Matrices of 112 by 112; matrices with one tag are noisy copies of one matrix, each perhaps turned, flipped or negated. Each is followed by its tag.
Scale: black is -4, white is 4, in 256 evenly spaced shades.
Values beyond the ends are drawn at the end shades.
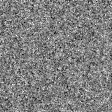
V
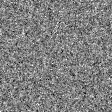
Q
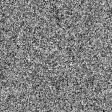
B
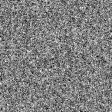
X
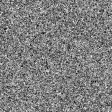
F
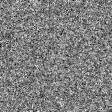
X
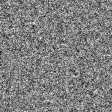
Q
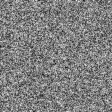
X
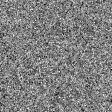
B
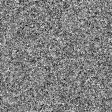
V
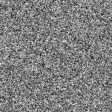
F
